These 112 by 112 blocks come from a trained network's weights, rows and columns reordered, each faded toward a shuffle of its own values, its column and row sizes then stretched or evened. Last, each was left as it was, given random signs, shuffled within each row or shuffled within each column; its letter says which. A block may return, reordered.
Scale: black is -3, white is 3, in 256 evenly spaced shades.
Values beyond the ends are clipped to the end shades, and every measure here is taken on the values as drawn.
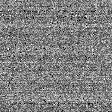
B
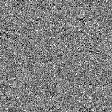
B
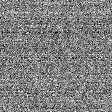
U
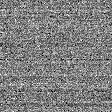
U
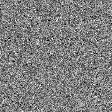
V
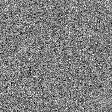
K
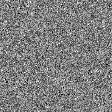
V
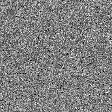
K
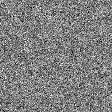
U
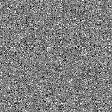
B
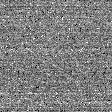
U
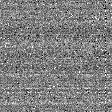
B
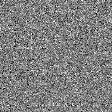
V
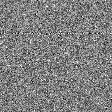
U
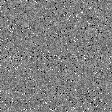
V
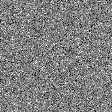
K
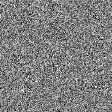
V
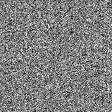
K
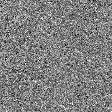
K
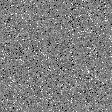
K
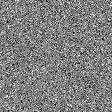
K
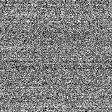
B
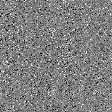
B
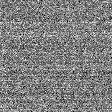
B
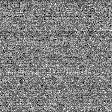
B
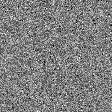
K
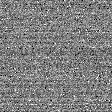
U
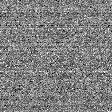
U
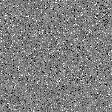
K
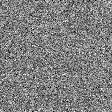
U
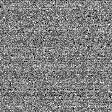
B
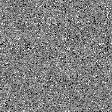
V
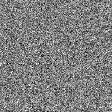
B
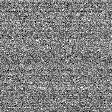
B
